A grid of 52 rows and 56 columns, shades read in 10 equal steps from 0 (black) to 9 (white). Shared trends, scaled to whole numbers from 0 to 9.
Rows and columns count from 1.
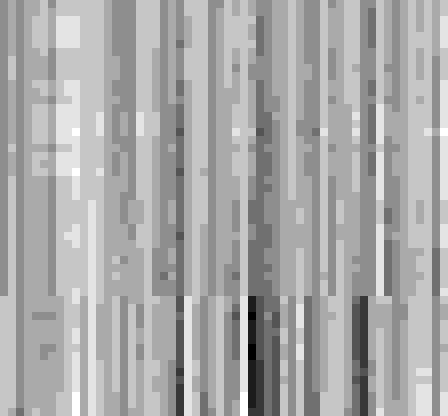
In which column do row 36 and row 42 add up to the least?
32
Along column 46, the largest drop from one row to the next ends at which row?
38
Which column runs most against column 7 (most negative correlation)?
39
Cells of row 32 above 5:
37
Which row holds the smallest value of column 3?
52
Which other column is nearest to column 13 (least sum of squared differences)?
25
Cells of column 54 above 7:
6
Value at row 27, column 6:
6
